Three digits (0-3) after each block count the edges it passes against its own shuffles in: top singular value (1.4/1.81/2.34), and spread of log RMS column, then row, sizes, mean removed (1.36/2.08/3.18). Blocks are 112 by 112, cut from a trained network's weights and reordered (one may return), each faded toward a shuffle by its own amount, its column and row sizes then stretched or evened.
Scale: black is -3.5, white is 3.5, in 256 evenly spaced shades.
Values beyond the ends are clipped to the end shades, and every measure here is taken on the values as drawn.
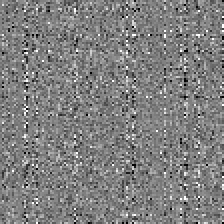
0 3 2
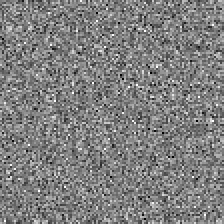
2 0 0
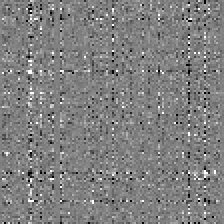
2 3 2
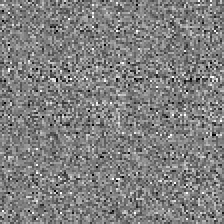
1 2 2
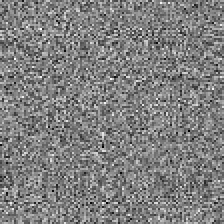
3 0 1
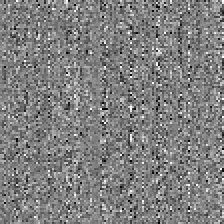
1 3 1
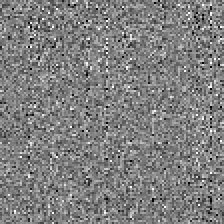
1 2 1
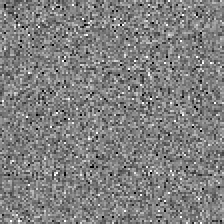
0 1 1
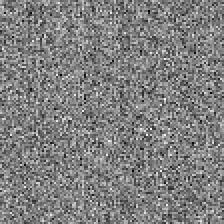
1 0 0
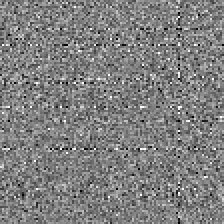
2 1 2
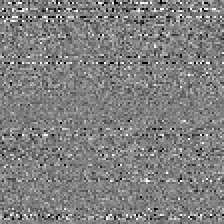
2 1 3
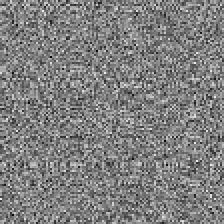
3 0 1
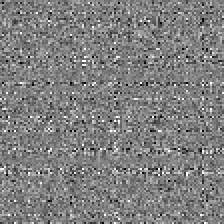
0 2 3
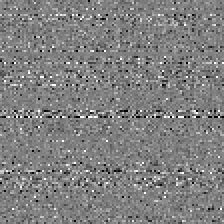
2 0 3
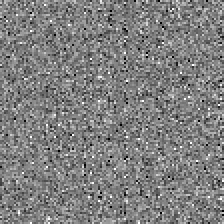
0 2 0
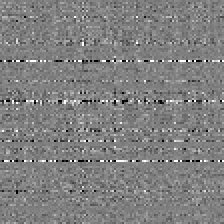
3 1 3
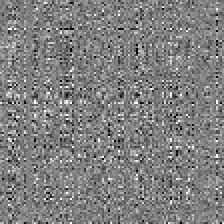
3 3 2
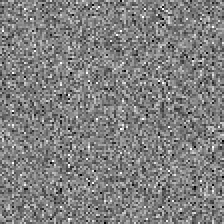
2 2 0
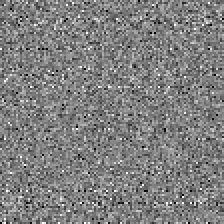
1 0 2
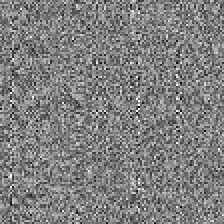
3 2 0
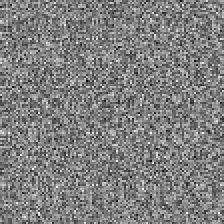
3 0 1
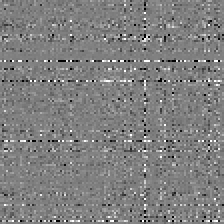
2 2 3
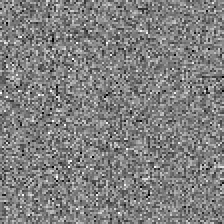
0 1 1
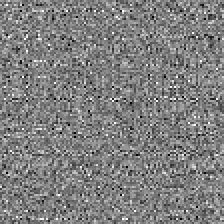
3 1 2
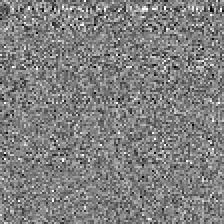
2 1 2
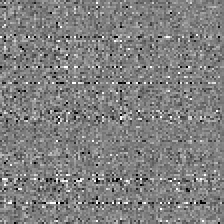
2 2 3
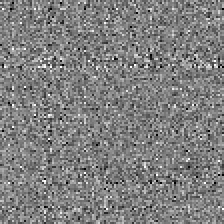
0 2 2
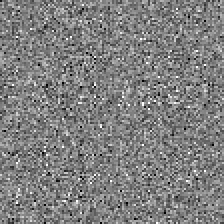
1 2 1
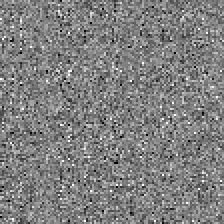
0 2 1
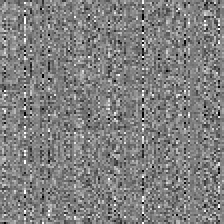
2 3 0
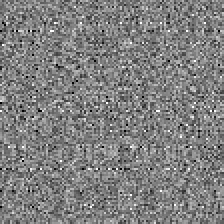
2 0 2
